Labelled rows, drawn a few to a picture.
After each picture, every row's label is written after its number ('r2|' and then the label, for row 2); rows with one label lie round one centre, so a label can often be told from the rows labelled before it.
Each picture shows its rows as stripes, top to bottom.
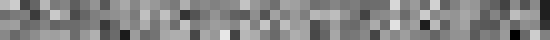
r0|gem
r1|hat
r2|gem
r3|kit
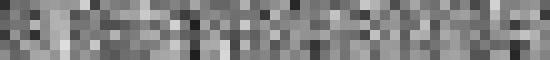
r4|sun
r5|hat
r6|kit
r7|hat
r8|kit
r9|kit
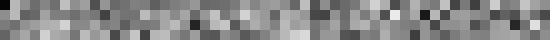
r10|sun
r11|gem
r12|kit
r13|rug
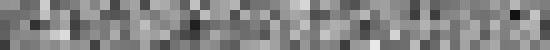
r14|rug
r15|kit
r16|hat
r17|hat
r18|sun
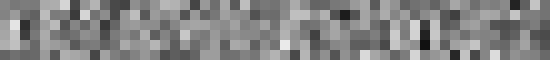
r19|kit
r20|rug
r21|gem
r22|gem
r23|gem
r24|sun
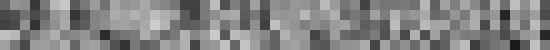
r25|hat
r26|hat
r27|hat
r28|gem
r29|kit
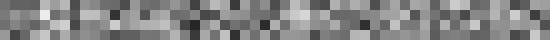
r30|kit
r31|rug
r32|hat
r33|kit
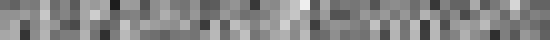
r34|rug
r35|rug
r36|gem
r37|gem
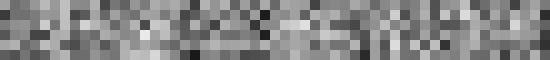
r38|kit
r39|hat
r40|rug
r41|hat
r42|gem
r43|hat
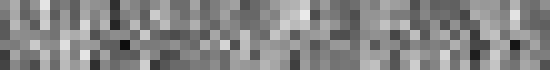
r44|rug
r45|rug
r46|rug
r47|sun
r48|kit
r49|sun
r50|sun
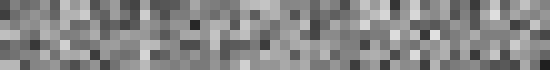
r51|sun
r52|sun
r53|kit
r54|gem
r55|hat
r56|sun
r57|gem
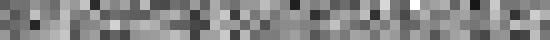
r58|sun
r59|kit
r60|hat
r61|kit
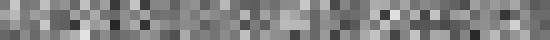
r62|rug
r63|gem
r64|rug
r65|sun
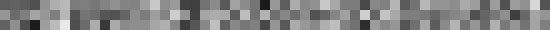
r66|hat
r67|kit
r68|hat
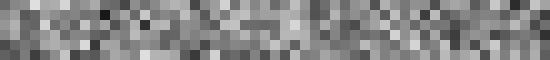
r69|kit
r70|gem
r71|rug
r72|gem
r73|sun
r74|hat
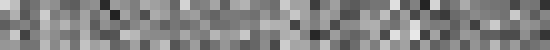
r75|gem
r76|rug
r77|sun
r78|gem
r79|rug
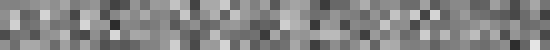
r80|kit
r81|gem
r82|rug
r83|hat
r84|kit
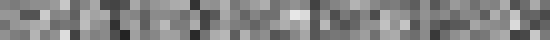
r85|kit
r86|rug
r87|rug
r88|kit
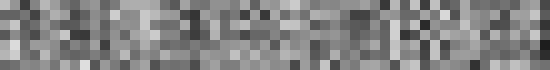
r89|gem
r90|hat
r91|gem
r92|hat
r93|gem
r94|gem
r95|sun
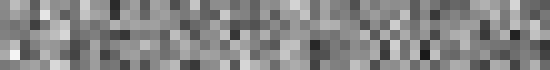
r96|rug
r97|rug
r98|hat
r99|kit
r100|gem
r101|gem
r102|kit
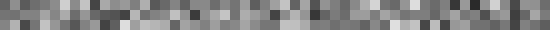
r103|sun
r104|kit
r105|gem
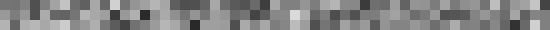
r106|hat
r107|rug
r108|kit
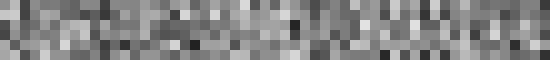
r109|gem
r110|gem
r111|sun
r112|sun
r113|kit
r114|gem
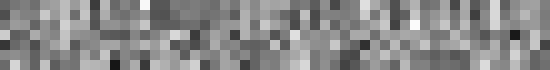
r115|sun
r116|sun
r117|sun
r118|kit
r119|hat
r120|rug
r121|rug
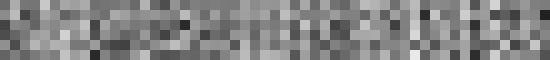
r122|sun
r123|gem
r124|sun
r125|sun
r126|kit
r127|sun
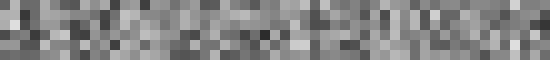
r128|rug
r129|gem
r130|gem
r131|hat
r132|rug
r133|hat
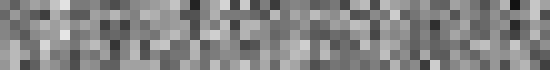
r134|kit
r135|hat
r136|kit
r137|kit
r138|rug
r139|rug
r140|gem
